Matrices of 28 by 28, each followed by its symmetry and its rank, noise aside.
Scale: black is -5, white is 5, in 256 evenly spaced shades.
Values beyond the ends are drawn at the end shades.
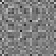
symmetric, rank three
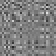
antisymmetric, rank two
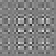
symmetric, rank one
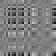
symmetric, rank one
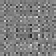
no symmetry, rank three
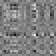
no symmetry, rank two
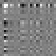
symmetric, rank one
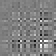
symmetric, rank one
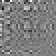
no symmetry, rank three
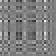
no symmetry, rank one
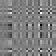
no symmetry, rank one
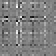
antisymmetric, rank two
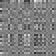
no symmetry, rank two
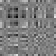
symmetric, rank two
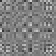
symmetric, rank two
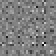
symmetric, rank three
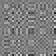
symmetric, rank two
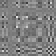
symmetric, rank two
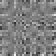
symmetric, rank three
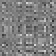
no symmetry, rank three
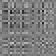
no symmetry, rank two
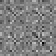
symmetric, rank three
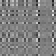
no symmetry, rank one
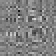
no symmetry, rank three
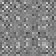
symmetric, rank three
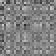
symmetric, rank two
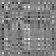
no symmetry, rank two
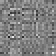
no symmetry, rank three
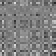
no symmetry, rank two
